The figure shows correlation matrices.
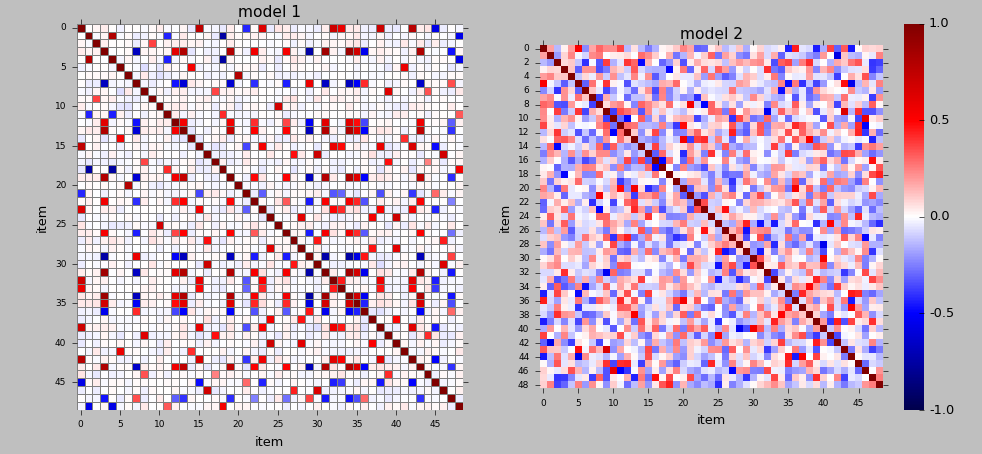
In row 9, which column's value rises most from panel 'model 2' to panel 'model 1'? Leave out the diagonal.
32
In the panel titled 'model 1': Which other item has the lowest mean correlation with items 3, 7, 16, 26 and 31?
29
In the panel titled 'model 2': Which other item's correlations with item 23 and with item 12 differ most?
45
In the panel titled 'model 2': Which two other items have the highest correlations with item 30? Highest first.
40, 31
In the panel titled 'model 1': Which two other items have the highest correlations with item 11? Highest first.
18, 48
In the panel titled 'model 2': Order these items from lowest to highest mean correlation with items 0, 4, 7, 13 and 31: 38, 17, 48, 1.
17, 48, 38, 1
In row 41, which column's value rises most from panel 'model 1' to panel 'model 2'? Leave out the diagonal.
25
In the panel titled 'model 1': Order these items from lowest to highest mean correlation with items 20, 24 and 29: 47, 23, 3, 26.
3, 26, 23, 47
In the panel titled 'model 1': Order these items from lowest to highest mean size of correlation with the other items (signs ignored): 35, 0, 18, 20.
20, 18, 0, 35
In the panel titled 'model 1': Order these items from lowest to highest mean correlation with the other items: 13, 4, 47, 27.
47, 4, 27, 13
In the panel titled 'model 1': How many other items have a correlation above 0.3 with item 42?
6
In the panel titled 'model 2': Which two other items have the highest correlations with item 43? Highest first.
9, 5
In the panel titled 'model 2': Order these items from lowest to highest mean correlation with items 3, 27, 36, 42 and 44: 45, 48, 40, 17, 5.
48, 5, 17, 45, 40
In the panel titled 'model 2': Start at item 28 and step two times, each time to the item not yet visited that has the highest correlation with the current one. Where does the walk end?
46
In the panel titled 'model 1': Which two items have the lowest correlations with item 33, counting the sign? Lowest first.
45, 21
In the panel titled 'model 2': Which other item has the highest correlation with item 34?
38
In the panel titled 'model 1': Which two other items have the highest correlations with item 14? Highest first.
5, 41
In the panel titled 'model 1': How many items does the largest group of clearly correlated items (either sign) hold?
14
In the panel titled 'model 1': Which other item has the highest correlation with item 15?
0
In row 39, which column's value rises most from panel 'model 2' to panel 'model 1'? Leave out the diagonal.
8
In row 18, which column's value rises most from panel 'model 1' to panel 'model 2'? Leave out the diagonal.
1
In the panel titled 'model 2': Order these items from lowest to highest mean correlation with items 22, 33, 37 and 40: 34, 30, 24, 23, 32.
32, 24, 34, 23, 30
